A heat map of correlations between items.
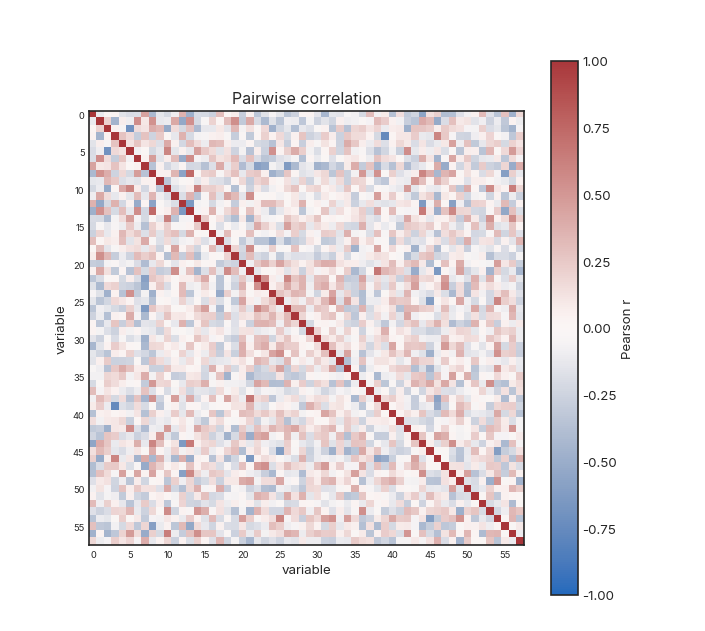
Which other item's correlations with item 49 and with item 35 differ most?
21
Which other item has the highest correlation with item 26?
22
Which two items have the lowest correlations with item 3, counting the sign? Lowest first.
39, 1
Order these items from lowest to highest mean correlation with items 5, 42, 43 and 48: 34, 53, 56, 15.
34, 15, 53, 56
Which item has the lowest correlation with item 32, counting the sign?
45
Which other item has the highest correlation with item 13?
8
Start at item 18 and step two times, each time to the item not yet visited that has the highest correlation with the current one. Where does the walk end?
38
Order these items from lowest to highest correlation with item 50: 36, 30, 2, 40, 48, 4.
40, 2, 36, 30, 4, 48
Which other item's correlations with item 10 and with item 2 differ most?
5
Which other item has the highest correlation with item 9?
43
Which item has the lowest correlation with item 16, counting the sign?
46
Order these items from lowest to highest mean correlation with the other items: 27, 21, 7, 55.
7, 55, 21, 27
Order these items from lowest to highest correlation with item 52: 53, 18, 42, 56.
56, 42, 53, 18
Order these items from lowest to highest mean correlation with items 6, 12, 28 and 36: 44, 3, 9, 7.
7, 44, 9, 3
